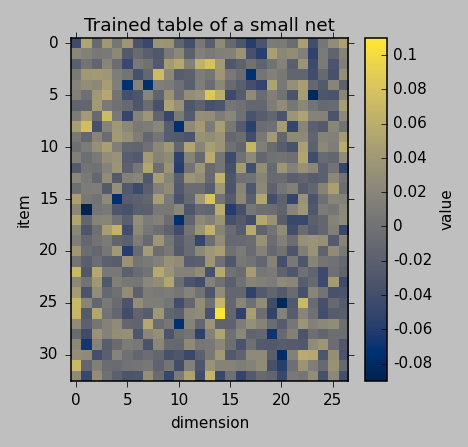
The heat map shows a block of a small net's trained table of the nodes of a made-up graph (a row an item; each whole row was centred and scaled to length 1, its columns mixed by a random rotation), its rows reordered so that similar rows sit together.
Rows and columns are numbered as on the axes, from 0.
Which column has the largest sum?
14
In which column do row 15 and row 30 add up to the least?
20
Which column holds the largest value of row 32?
13
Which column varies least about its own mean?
15
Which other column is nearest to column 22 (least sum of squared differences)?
3
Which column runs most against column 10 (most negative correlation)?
18
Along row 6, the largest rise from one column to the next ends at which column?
9
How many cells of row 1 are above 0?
18
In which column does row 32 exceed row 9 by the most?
11
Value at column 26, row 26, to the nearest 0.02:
-0.02
